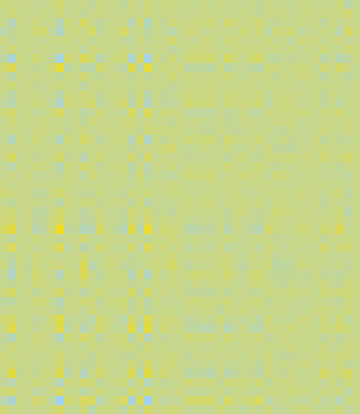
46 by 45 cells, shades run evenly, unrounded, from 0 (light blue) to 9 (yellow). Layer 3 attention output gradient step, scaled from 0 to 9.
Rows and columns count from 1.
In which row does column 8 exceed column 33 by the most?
26
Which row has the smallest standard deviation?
21
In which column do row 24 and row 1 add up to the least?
44
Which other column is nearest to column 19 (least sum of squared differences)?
8
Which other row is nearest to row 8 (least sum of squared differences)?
37
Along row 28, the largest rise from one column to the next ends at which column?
19
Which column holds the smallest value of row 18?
11
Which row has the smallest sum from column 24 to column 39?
42
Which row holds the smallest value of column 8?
45
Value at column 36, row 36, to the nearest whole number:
4
